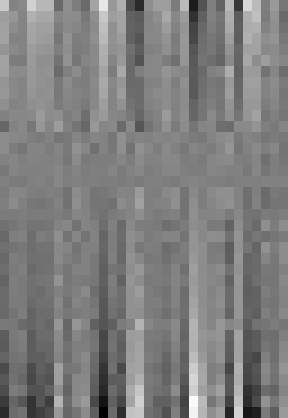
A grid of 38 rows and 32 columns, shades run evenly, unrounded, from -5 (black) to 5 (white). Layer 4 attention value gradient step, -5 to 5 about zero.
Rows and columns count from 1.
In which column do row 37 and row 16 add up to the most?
22
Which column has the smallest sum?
12
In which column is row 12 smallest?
16
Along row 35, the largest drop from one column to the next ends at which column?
28
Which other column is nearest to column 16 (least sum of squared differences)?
27
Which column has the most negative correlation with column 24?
30
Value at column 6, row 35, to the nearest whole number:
-2
